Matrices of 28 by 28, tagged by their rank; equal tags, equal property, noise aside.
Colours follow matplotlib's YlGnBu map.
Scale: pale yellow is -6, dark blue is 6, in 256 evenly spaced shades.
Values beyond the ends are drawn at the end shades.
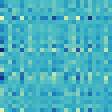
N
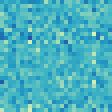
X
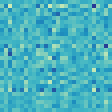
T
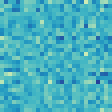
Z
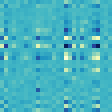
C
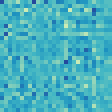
X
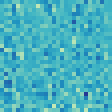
Z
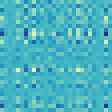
N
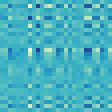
C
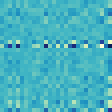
C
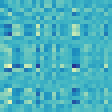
N
